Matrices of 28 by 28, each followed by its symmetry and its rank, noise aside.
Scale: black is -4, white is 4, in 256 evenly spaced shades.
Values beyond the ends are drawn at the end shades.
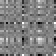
symmetric, rank one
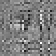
no symmetry, rank three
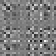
symmetric, rank two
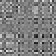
symmetric, rank two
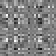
no symmetry, rank two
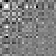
symmetric, rank two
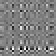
no symmetry, rank one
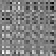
antisymmetric, rank two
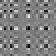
symmetric, rank one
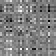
antisymmetric, rank two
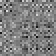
symmetric, rank three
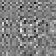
no symmetry, rank three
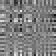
antisymmetric, rank two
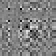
symmetric, rank two
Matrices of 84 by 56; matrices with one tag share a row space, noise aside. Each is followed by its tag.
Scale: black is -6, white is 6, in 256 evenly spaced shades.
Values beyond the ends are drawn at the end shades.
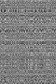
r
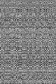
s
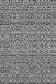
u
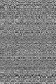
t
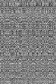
s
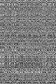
t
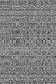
u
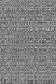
r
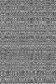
r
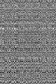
t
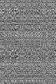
t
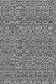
s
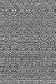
t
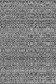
r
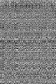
t
